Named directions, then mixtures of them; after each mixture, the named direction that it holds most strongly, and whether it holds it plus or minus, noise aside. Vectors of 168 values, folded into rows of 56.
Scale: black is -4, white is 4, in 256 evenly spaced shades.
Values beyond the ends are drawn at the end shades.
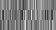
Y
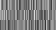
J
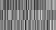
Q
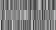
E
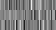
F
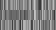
E, minus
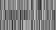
E, minus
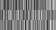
Q, plus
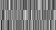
E, plus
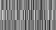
J, plus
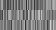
Q, plus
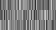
J, minus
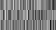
Q, minus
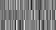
F, minus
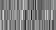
Y, minus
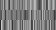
E, minus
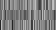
E, minus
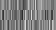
Y, plus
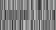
E, minus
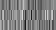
Y, minus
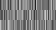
J, minus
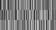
J, minus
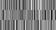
F, plus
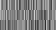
J, plus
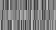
E, plus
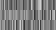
F, plus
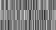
J, plus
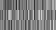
Q, plus
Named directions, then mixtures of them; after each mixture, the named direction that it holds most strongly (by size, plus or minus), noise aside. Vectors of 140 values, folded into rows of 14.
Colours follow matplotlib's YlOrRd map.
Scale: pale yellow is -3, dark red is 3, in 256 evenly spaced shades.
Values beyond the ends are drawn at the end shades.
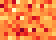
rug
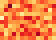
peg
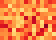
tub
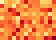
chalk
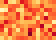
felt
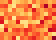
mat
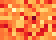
tub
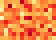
peg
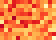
mat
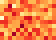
peg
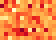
rug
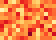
felt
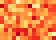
mat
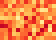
tub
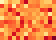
chalk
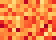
tub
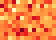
rug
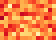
peg
